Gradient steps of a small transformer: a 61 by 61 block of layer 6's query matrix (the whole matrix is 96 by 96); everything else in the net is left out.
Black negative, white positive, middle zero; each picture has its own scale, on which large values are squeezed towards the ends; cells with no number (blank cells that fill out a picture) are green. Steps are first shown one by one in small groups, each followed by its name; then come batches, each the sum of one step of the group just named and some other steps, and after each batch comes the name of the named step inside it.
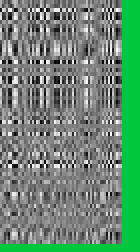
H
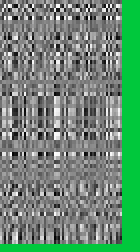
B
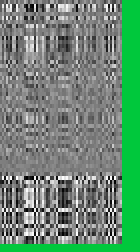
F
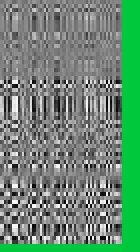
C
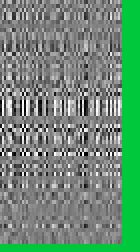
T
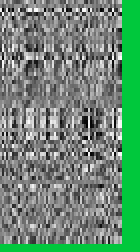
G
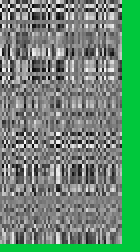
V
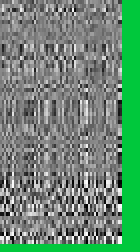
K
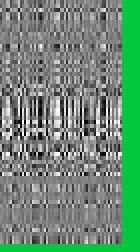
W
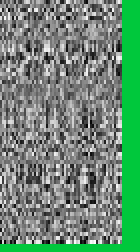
G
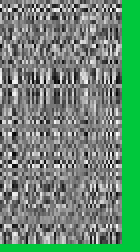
H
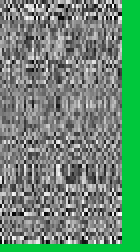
V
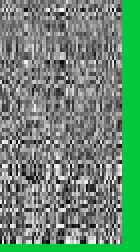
F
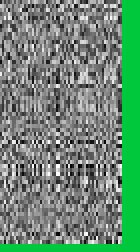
K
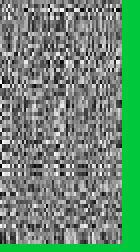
B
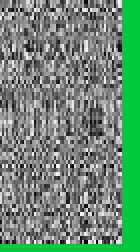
G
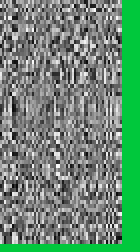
B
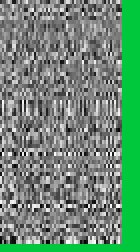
T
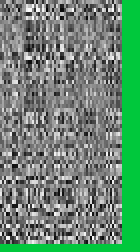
B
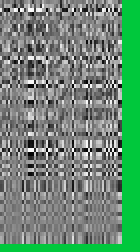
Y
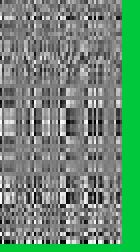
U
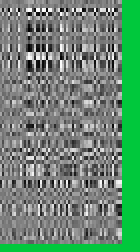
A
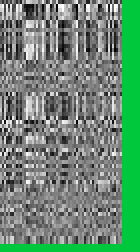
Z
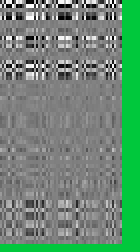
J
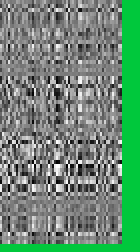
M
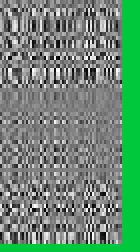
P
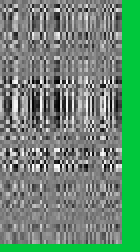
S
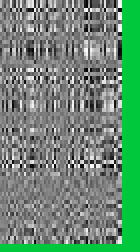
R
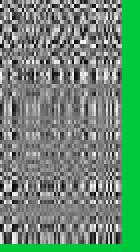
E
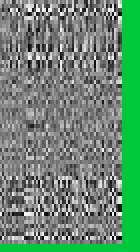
A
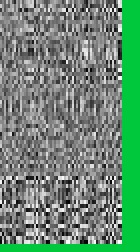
R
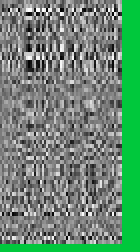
A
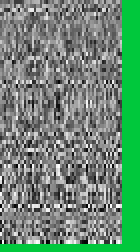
Y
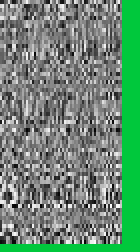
Z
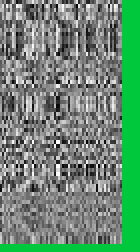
Z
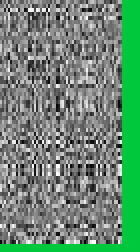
M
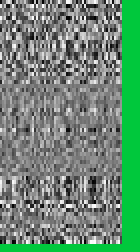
J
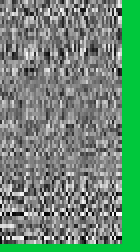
Z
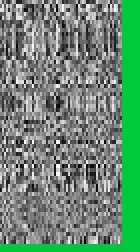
Z
